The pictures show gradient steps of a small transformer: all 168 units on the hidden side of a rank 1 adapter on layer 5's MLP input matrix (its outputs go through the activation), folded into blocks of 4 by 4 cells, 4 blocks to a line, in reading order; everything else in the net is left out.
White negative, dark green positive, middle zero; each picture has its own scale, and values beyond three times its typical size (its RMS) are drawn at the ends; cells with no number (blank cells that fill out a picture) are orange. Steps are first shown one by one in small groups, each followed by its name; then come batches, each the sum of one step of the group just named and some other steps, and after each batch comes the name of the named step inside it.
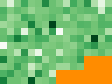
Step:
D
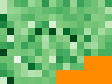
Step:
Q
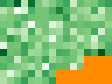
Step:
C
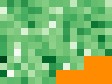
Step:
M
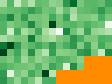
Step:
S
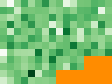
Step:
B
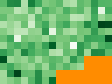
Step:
C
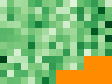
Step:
M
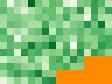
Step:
C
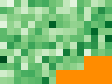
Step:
D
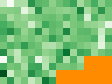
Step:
Q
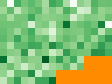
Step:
C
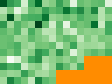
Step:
C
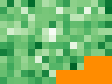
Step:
S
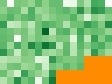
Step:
M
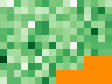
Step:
Q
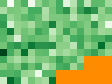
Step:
Q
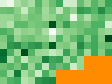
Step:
S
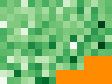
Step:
Q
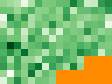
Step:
S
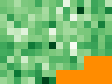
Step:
S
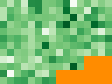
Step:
M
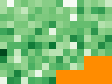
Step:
Q
